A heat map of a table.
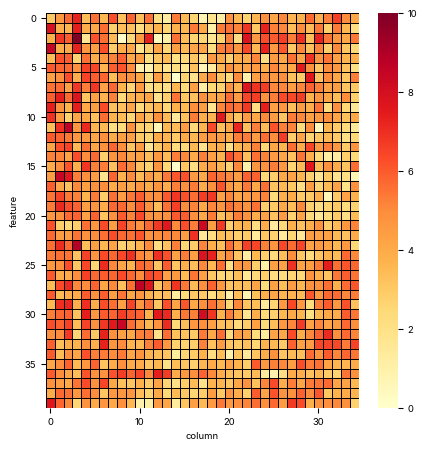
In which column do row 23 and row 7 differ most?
17
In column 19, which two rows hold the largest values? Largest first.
10, 21
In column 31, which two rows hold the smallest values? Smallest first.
18, 14
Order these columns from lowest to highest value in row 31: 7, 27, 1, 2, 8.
27, 1, 2, 7, 8
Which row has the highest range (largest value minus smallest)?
2
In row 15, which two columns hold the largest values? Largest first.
29, 4
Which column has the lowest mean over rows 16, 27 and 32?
24
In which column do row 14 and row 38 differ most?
30
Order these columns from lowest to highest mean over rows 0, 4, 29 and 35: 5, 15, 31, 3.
15, 3, 5, 31
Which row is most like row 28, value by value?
34
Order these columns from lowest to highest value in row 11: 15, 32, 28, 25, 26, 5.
28, 32, 5, 15, 26, 25
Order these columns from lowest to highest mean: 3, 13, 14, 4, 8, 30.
14, 13, 30, 8, 3, 4
